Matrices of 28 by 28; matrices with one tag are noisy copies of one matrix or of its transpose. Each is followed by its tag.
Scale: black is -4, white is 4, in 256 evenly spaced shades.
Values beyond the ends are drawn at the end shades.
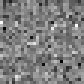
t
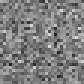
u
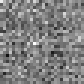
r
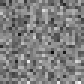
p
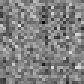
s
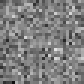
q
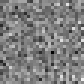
p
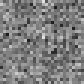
r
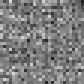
r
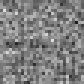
s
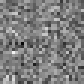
s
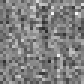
s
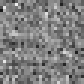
s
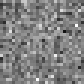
t
